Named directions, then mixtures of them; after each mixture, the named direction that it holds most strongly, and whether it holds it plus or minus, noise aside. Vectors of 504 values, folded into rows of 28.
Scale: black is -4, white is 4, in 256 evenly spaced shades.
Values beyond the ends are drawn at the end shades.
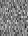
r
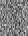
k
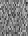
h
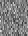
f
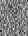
k, plus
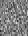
r, plus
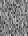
f, minus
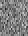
h, plus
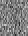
k, plus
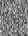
f, plus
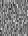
f, minus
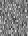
f, plus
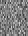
k, minus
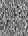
r, minus
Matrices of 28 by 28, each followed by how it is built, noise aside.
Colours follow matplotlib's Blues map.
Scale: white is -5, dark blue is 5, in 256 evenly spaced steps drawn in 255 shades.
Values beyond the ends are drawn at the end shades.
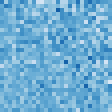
upper triangular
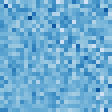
upper triangular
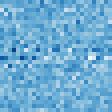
uneven rows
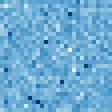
sparse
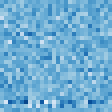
uneven rows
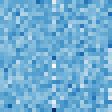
uneven columns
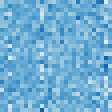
uneven columns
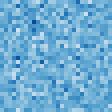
uneven columns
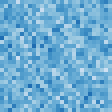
Toeplitz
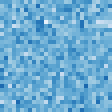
uneven rows
